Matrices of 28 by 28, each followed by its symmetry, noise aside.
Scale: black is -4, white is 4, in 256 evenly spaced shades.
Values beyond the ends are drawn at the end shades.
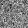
symmetric.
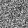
symmetric across the other diagonal.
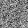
no symmetry.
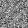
symmetric.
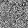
symmetric across the other diagonal.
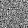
antisymmetric.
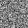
antisymmetric.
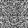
mirrored left to right.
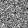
symmetric across the other diagonal.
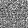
mirrored left to right.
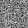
antisymmetric.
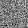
antisymmetric.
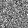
antisymmetric.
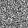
antisymmetric.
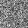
mirrored top to bottom.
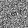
same after a half turn.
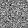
symmetric across the other diagonal.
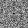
mirrored left to right.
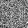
mirrored top to bottom.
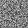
symmetric.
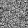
same after a half turn.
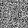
mirrored top to bottom.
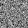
no symmetry.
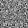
antisymmetric.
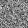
symmetric across the other diagonal.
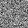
symmetric across the other diagonal.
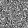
same after a half turn.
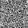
antisymmetric.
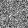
same after a half turn.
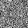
mirrored top to bottom.
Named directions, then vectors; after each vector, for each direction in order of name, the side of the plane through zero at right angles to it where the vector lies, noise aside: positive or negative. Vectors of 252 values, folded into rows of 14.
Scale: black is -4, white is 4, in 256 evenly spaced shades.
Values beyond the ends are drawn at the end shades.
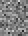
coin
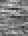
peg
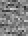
positive, negative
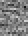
positive, negative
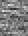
negative, positive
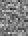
negative, positive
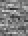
negative, positive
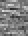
negative, positive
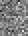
negative, negative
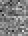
negative, negative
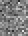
negative, negative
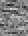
positive, negative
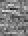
negative, positive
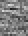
negative, positive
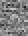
positive, negative
